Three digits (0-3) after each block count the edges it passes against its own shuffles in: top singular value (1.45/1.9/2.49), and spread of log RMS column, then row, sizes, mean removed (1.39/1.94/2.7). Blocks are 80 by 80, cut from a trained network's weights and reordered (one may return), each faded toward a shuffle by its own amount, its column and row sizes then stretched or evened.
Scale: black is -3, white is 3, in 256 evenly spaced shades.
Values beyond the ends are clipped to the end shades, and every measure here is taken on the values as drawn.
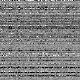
3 2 3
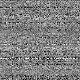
1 2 3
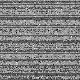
3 0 0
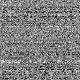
1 1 3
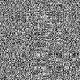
2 0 1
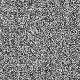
1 0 1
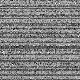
3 0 1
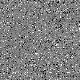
0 1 1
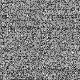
0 2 1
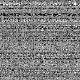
2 1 3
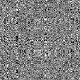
2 2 2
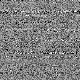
0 1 3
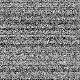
2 1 2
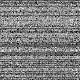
3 2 0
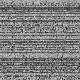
3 0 0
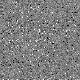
0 1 1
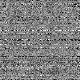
1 2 3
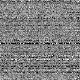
2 1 3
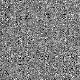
0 2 1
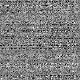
1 2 3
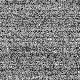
1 1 1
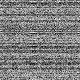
3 1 1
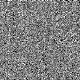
0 1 1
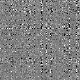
0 3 3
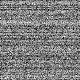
2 1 1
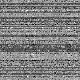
3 2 2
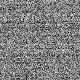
0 1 0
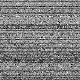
3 1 2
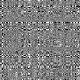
3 2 3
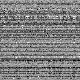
3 0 3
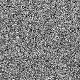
0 0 0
